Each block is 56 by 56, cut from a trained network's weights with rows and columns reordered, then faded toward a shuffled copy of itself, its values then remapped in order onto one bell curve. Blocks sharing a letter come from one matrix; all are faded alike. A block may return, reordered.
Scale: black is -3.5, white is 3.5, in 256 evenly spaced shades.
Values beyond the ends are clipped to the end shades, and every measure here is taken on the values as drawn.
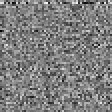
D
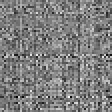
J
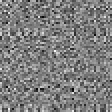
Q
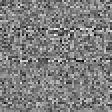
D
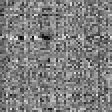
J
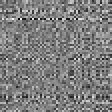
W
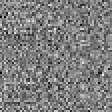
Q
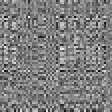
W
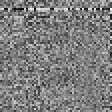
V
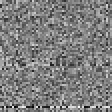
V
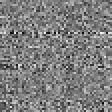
D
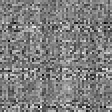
J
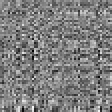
W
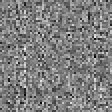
V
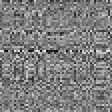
W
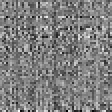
J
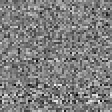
D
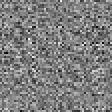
Q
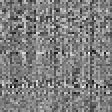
J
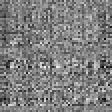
J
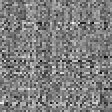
J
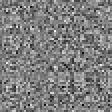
Q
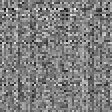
J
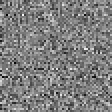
D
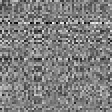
W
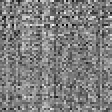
J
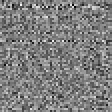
D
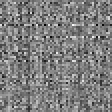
J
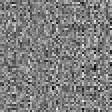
V
